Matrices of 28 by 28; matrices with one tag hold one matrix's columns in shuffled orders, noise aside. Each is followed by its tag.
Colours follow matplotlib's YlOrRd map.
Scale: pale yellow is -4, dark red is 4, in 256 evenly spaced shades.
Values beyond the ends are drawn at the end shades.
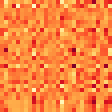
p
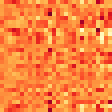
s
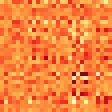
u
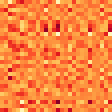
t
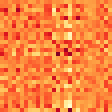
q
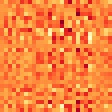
s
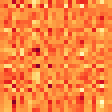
p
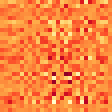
u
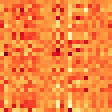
q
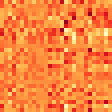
s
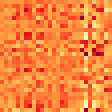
q
